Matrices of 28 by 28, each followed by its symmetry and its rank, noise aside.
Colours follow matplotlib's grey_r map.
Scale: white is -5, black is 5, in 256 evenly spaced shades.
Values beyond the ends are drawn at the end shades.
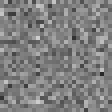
no symmetry, rank eight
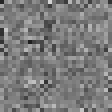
no symmetry, rank six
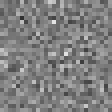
no symmetry, rank eight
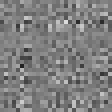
antisymmetric, rank four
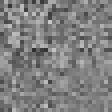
no symmetry, rank six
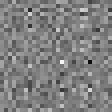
no symmetry, rank four
